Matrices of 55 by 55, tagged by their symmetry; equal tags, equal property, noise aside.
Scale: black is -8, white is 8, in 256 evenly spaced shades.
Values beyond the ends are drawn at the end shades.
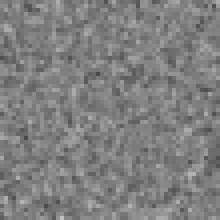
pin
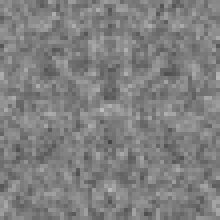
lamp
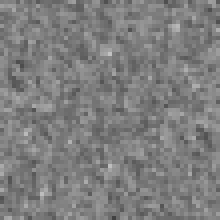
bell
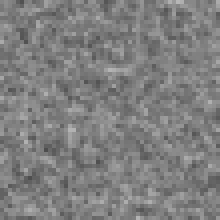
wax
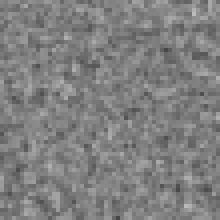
pin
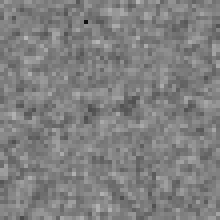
bell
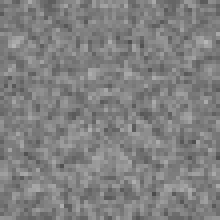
lamp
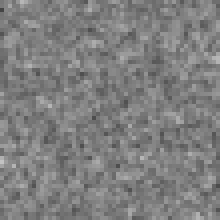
bell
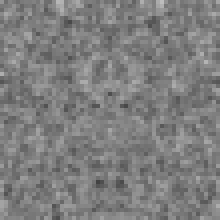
lamp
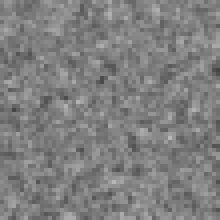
pin
